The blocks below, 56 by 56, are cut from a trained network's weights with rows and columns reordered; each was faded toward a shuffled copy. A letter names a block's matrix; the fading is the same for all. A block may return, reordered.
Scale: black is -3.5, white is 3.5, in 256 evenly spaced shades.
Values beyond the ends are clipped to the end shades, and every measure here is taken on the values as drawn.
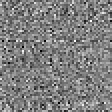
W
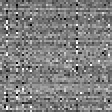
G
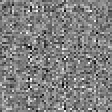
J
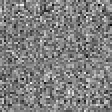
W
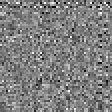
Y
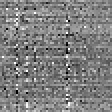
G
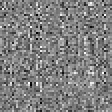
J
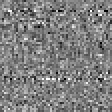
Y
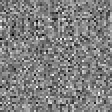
W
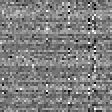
G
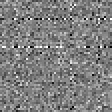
Y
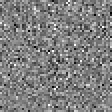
J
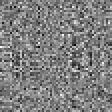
W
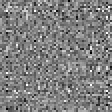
J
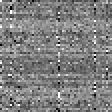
G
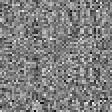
W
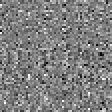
J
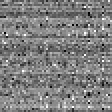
G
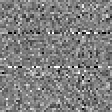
Y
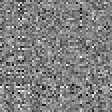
Y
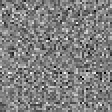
W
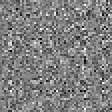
J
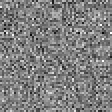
W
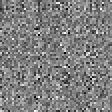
J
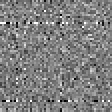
Y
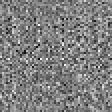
W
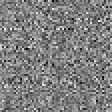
W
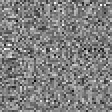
W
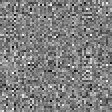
J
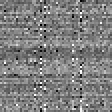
G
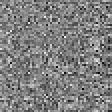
W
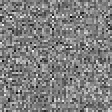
W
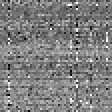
G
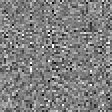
J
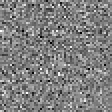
J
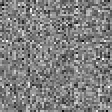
W
